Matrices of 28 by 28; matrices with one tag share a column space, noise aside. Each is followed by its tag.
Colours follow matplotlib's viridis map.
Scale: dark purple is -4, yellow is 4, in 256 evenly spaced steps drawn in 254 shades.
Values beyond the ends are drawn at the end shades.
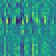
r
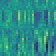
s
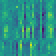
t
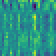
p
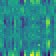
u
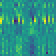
r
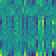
u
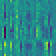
t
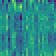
p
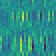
s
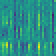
t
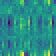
u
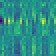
r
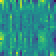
p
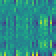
u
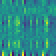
u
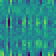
u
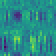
s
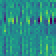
r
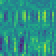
s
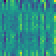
p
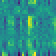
u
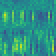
s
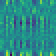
u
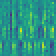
t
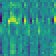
r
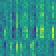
t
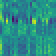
r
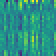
p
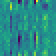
p
